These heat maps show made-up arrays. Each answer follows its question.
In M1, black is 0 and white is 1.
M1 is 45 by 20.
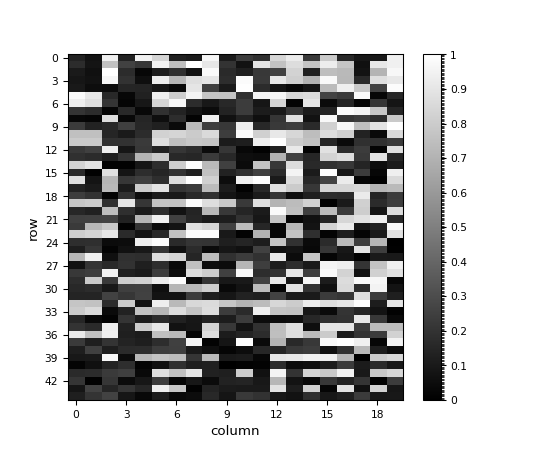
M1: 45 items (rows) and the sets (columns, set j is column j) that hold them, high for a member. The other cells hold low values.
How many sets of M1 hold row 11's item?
10
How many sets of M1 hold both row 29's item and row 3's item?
6
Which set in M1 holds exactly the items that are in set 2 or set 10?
19
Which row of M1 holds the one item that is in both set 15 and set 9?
32
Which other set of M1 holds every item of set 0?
6
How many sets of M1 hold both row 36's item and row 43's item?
4
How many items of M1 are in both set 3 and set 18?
1
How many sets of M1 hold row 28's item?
9
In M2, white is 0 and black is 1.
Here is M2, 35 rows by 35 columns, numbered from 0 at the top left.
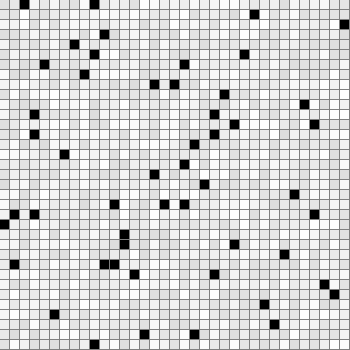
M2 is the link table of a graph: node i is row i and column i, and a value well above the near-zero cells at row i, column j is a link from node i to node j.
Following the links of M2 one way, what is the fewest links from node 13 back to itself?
7
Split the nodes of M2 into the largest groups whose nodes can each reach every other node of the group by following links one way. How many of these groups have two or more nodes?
6
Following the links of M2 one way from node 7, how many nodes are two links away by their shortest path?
2
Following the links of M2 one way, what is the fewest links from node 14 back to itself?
4
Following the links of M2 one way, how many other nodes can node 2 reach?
4
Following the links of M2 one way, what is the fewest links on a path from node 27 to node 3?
2
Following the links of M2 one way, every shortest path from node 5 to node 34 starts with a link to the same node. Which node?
node 9
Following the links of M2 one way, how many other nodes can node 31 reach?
9
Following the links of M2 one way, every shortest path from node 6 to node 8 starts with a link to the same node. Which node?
node 4
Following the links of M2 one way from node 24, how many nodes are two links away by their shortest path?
1
